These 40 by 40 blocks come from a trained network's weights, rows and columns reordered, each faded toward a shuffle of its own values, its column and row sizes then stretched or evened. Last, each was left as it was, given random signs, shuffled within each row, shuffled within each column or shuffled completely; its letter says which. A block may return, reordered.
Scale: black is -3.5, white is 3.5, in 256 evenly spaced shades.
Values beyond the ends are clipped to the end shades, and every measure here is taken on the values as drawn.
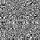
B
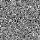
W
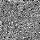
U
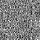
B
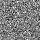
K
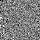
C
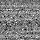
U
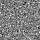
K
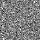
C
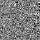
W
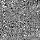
W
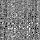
B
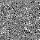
W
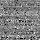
U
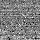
U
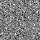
W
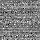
U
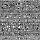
B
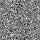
C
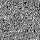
U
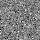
K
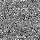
U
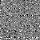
W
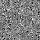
C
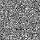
W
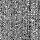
C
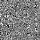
W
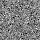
K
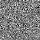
W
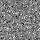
K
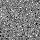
K
